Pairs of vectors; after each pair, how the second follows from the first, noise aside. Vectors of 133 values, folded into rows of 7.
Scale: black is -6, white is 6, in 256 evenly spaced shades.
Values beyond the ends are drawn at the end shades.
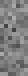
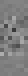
partly zeroed.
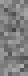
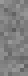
shrunk.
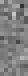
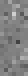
partly zeroed.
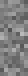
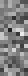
scaled up.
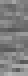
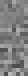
sign-scrambled.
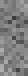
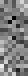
scaled up.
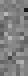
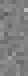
negated, shrunk.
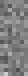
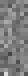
sign-scrambled.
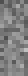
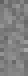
shrunk.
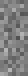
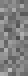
copied.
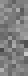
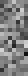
negated, scaled up.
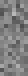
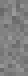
shrunk.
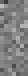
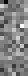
scaled up.
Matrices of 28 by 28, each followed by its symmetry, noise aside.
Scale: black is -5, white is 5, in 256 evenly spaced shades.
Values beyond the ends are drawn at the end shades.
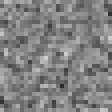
same after a half turn.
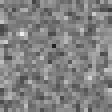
same after a half turn.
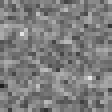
same after a half turn.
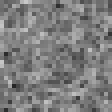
symmetric.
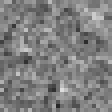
symmetric across the other diagonal.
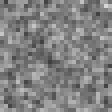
symmetric across the other diagonal.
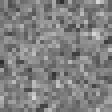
symmetric.
